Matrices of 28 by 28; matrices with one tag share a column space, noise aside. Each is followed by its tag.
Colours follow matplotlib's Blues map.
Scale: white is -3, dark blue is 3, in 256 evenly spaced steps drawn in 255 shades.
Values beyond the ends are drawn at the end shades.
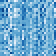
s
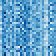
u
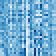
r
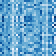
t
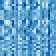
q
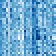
s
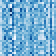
s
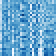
r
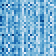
t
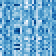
q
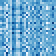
u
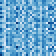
u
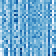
r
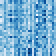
r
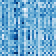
s
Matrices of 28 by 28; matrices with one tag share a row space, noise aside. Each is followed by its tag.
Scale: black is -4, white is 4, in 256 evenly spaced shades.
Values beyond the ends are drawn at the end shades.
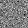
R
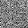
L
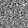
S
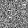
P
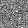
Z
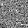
Z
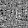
Z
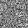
Z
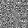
L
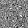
S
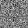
S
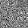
L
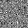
R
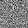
S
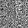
Z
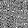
L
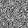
L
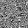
Z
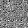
L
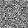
P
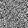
R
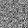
S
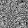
Z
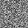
P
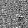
Z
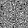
S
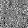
R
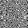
R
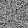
Z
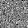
L
